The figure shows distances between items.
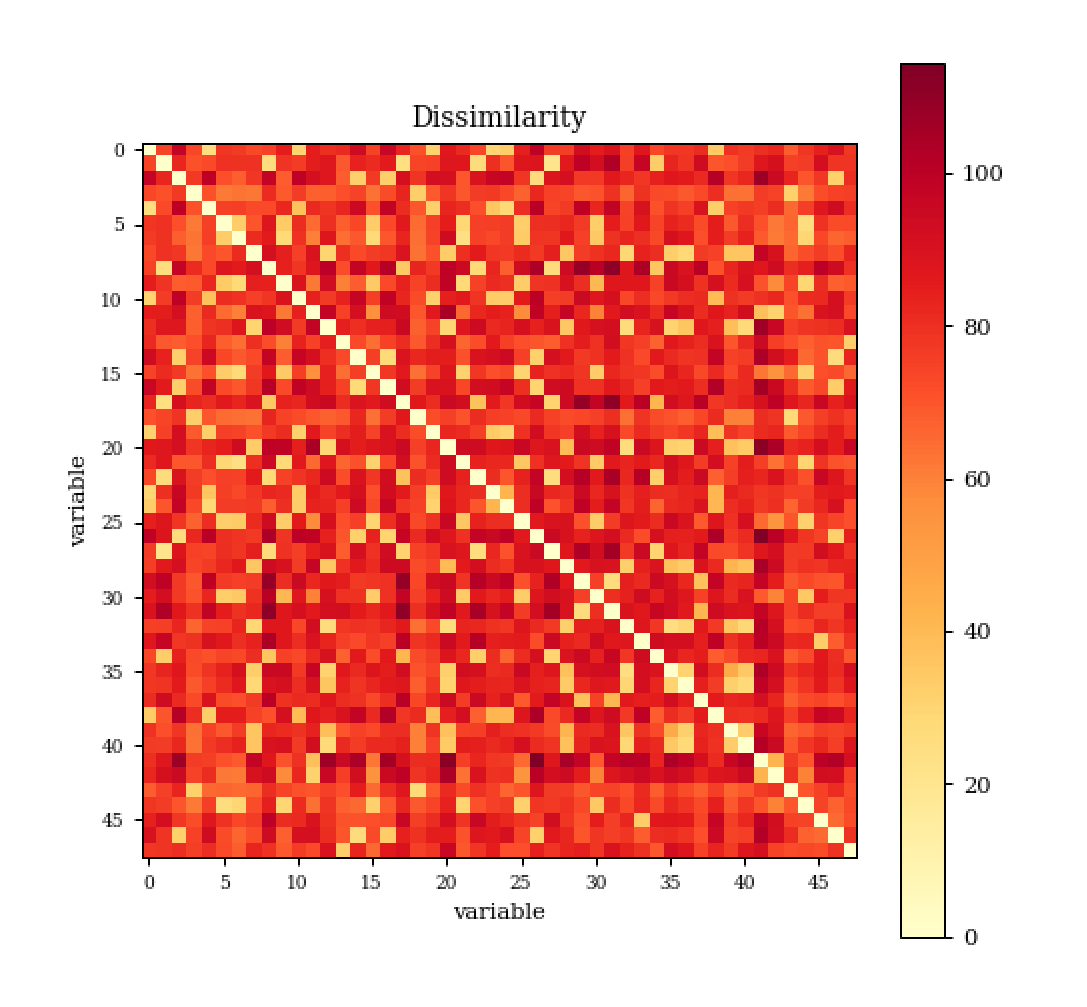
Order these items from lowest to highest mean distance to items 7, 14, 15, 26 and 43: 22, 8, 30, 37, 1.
30, 37, 1, 22, 8
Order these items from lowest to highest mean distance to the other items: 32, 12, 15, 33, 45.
15, 32, 12, 45, 33
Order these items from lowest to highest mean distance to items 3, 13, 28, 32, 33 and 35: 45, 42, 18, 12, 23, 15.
12, 18, 45, 15, 23, 42
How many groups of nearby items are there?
10
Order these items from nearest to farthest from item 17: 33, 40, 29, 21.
40, 21, 33, 29
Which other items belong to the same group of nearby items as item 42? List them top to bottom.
11, 41
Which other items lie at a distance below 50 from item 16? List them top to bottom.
2, 14, 26, 46
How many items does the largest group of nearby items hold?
9
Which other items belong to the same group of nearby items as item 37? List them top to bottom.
29, 31
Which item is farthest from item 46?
41
